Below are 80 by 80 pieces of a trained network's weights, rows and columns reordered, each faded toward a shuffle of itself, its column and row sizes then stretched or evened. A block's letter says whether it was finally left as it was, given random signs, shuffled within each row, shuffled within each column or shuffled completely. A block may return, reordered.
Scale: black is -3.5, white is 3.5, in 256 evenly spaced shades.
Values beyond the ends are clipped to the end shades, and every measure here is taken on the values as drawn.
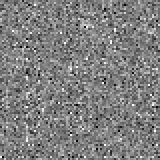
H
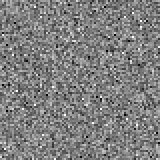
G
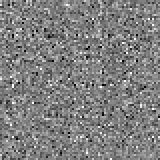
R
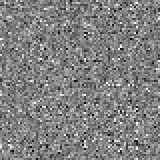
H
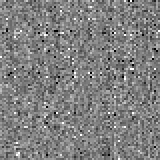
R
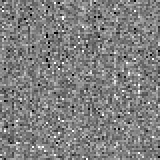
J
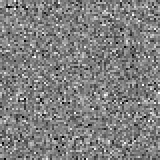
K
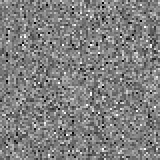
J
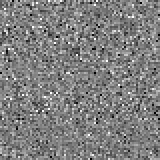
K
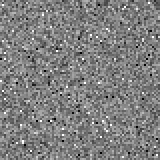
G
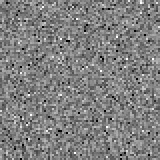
G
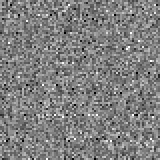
K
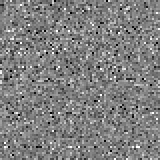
K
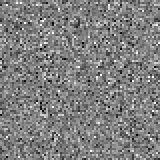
H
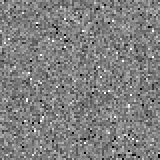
G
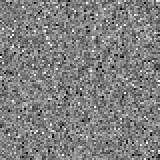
G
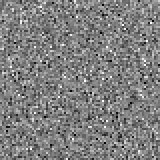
G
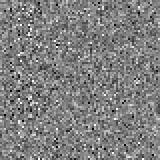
J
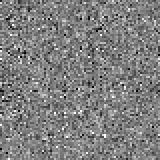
H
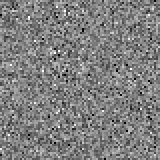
J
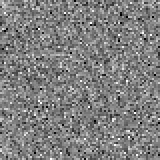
G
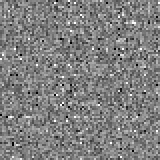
H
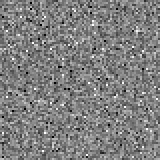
G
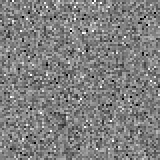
G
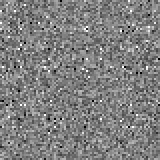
H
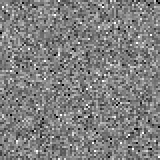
G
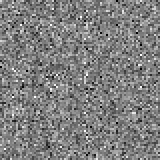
J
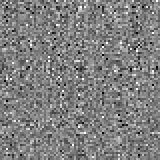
R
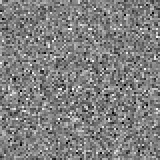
K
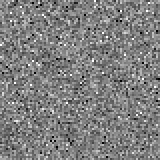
G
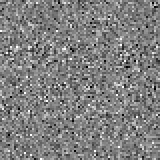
K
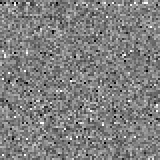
K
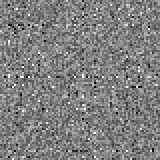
H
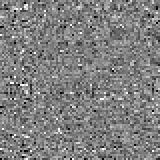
R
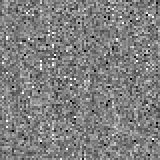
J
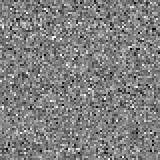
K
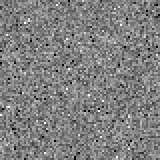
G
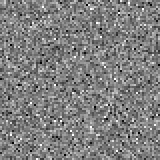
G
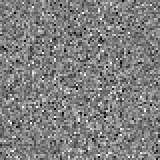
J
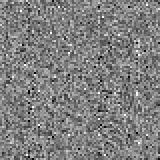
J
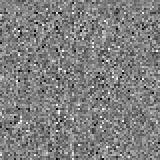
H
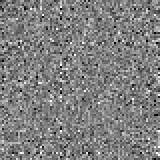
R
